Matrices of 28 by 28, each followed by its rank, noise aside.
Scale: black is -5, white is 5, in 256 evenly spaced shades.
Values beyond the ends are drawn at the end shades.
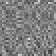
four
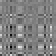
one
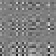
two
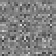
four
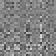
four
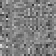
six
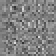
four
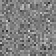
six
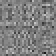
four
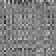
three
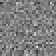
six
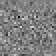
six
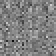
six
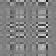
one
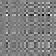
one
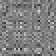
three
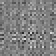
three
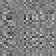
three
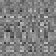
three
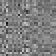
three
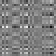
one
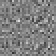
four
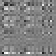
two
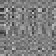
three
